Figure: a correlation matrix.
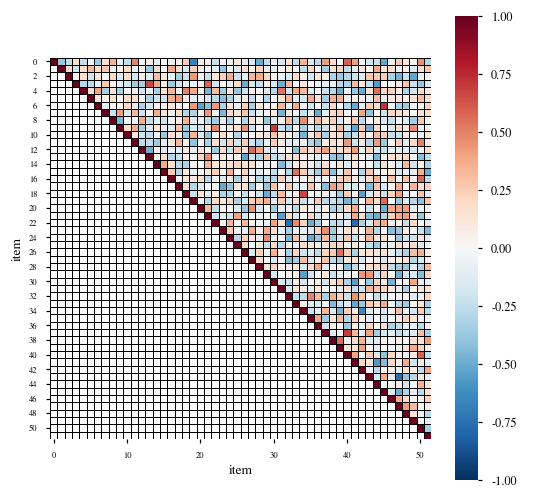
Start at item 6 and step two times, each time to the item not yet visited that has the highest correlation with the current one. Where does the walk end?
19
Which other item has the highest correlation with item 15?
33
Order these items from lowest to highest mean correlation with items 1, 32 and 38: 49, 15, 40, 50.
15, 40, 49, 50
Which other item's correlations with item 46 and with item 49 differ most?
30
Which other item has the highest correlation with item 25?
21
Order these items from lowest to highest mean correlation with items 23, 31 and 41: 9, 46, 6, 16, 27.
9, 6, 46, 16, 27
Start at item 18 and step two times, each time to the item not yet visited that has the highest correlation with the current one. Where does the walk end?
8
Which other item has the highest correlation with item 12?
27
